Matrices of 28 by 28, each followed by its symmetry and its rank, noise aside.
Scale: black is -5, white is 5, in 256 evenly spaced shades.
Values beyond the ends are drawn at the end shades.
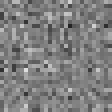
antisymmetric, rank four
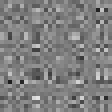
no symmetry, rank three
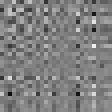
no symmetry, rank two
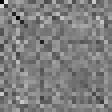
symmetric, rank four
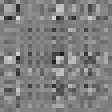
symmetric, rank two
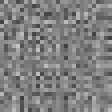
no symmetry, rank four
